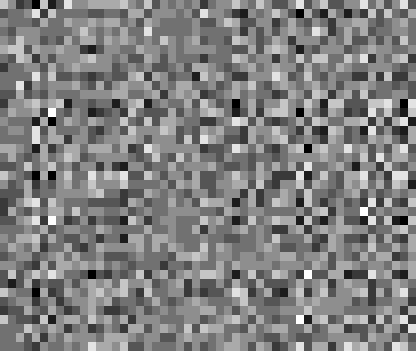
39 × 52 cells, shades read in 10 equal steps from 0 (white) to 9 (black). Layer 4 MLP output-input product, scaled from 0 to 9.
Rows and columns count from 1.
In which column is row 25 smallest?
7
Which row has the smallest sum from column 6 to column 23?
1
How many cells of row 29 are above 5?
10
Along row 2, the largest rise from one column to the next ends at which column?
6
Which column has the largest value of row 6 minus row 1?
38
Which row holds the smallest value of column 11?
4
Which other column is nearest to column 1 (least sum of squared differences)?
15
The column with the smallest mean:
43
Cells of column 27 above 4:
23
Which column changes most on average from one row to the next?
51
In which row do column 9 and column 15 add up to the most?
12
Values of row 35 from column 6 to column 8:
6 3 5
